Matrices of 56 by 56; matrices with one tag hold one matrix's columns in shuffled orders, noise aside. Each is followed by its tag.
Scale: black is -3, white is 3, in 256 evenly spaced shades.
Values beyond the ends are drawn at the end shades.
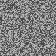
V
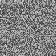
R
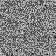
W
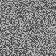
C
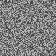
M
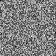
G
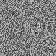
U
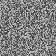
G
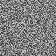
C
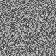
U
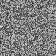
G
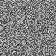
C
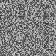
G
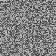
V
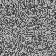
R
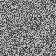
V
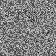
M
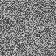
C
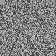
R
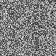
G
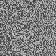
G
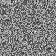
R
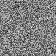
V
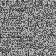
W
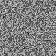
W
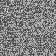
W
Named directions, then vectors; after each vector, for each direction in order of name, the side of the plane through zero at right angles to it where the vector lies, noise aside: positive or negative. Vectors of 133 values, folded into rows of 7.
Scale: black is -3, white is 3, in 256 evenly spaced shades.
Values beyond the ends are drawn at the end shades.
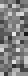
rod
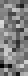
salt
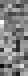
negative, positive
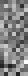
positive, positive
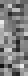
negative, positive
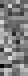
negative, positive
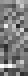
negative, negative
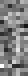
positive, negative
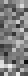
negative, negative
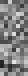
positive, positive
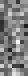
positive, negative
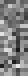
negative, positive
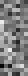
negative, positive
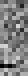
positive, positive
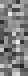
positive, negative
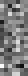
positive, negative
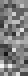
negative, negative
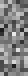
positive, positive
